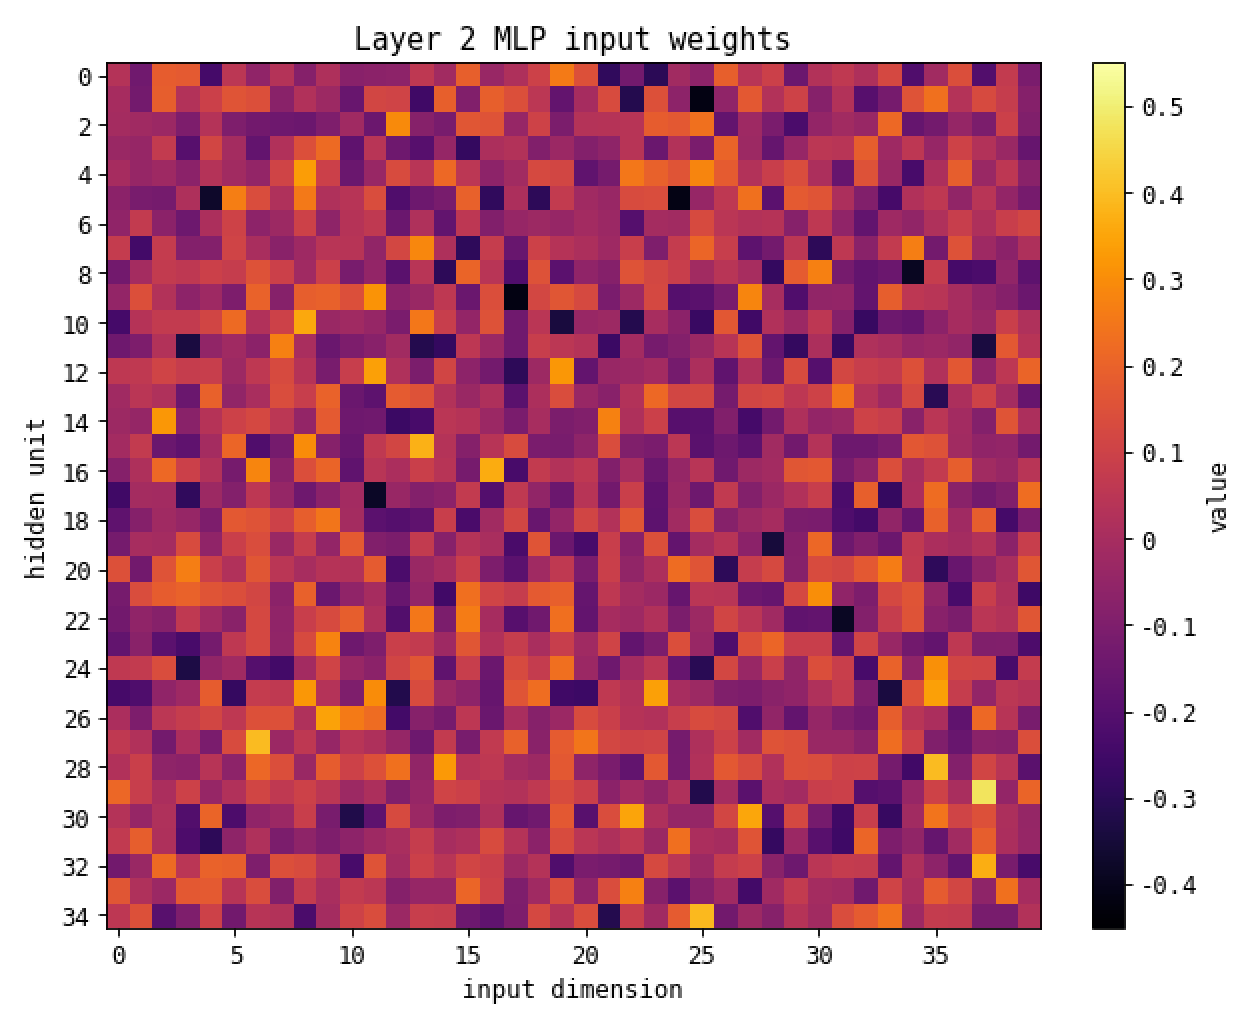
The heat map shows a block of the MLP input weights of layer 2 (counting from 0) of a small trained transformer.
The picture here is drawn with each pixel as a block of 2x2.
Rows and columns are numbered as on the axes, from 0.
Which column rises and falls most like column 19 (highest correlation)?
0
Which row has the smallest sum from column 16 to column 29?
10
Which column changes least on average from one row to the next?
38
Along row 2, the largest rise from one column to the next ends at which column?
12
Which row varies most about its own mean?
25
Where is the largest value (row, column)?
29, 37
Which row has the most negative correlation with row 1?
34
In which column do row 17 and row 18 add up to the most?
35
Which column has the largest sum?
8
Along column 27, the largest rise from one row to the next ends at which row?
30
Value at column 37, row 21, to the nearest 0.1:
0.1
